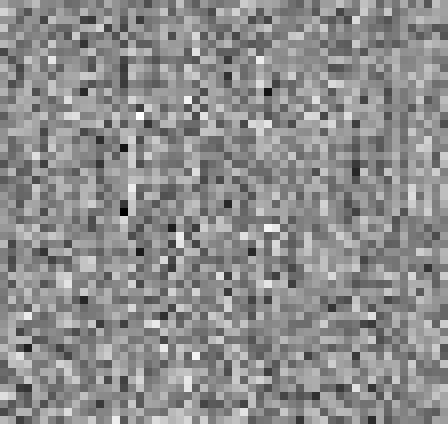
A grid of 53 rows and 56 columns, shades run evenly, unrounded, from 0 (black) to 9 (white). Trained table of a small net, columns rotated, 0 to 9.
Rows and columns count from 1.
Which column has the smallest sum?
16
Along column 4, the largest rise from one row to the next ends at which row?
40
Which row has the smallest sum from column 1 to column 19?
32
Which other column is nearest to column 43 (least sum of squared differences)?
44
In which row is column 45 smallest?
22
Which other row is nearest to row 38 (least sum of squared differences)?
6
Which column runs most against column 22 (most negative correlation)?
35
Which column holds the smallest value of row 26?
29
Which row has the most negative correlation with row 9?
30
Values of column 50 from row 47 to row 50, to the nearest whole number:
6 7 4 3
